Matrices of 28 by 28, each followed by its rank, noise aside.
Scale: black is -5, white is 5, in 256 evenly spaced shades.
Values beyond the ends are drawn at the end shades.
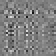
two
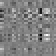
two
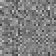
six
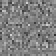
six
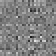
four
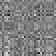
three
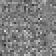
six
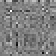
four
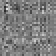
four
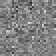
six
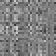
three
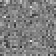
six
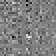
four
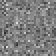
six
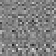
four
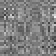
three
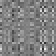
two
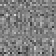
six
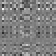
two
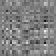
two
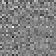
six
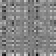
two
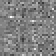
six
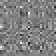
three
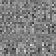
six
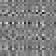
two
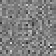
six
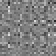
four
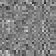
four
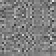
four
